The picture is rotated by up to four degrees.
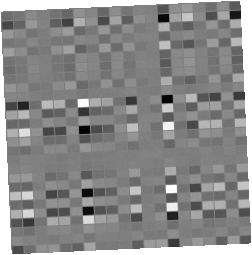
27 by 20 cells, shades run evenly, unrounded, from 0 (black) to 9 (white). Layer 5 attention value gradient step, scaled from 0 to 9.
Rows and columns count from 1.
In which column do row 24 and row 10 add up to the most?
7
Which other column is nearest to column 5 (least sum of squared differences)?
9
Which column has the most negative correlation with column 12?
6
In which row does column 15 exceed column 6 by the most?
2
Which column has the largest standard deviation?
14
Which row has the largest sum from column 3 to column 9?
11
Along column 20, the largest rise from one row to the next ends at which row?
3
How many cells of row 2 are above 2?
18
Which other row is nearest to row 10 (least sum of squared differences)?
26
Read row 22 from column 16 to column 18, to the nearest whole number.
5 4 4
